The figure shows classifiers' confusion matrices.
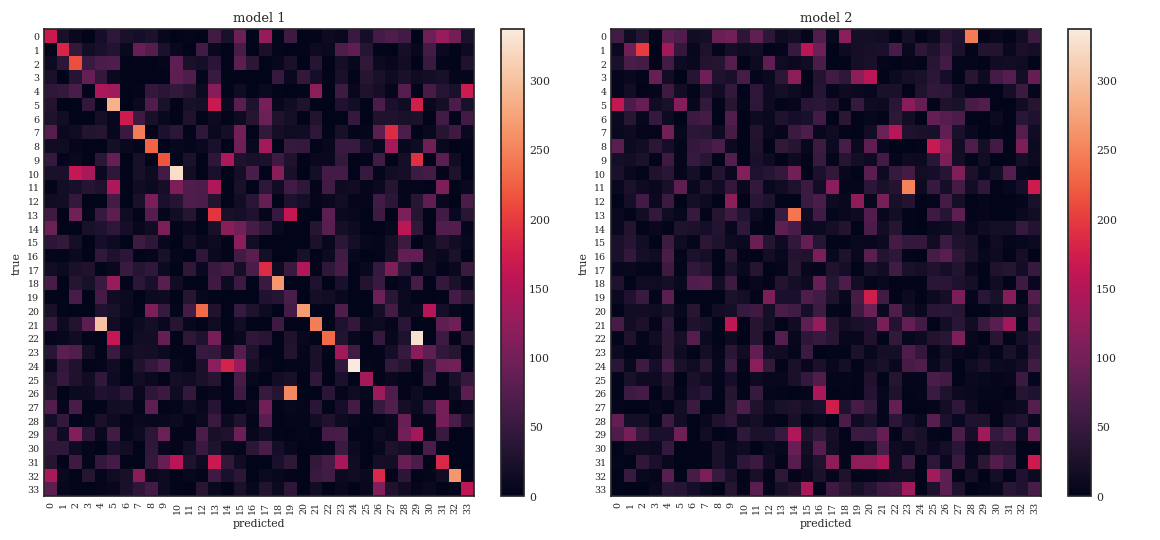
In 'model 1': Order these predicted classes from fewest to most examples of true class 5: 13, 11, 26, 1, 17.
1, 11, 26, 17, 13
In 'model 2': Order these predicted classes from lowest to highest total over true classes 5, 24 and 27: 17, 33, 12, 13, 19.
13, 12, 19, 33, 17
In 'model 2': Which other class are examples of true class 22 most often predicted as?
27
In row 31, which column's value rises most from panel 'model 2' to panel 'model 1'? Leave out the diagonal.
13
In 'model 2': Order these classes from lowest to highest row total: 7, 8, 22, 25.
25, 22, 7, 8
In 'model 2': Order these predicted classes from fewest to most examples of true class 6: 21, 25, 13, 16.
21, 13, 16, 25
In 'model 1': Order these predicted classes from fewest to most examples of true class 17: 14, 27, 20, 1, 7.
1, 7, 14, 27, 20
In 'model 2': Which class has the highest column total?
16
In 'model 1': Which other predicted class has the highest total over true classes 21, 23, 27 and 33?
4
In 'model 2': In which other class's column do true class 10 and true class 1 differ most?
2
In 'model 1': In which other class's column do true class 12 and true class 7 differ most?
27
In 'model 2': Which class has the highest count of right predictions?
29
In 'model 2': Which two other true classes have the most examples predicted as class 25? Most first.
8, 32
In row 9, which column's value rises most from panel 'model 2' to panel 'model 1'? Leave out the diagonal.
29
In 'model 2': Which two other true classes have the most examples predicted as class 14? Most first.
13, 29
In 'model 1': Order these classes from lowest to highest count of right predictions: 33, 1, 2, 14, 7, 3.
3, 14, 33, 1, 2, 7
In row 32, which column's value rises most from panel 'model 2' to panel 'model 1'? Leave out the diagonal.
0
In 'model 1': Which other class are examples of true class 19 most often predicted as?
26
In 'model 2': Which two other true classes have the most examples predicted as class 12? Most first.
19, 2
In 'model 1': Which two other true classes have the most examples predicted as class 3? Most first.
10, 21
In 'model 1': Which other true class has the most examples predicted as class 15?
24
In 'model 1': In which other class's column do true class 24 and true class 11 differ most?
14
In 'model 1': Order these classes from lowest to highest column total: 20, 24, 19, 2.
20, 24, 19, 2
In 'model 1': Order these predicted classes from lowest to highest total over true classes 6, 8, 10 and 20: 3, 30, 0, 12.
0, 3, 12, 30
